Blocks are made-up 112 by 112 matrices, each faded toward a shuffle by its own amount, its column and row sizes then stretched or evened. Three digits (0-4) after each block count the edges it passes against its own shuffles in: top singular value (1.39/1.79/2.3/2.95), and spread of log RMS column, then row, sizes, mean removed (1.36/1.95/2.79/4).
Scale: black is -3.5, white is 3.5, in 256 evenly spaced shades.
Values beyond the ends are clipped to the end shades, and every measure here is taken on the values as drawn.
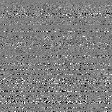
0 1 4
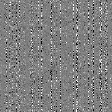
3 4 0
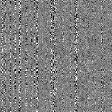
3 4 1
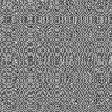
4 0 1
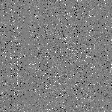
0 2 1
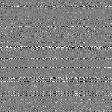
4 1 4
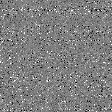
0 1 2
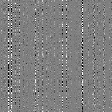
4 4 0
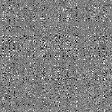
2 3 3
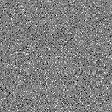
3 0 0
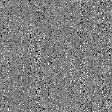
1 3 0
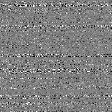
2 1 4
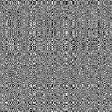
4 3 3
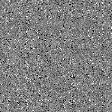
0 2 1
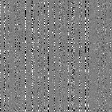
3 4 1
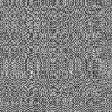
4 3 0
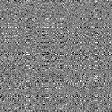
4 1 3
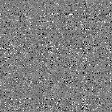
1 2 3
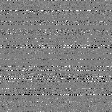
2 0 4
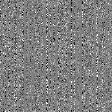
0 4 0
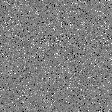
0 0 1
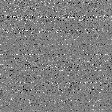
0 0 3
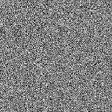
2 1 1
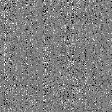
2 3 1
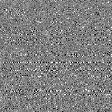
3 1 3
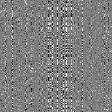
4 4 0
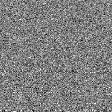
2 0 2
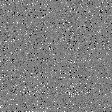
0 1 2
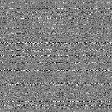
3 0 4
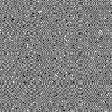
4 0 0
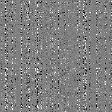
1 4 2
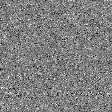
0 0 2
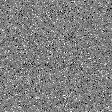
0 0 0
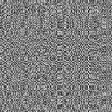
4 3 2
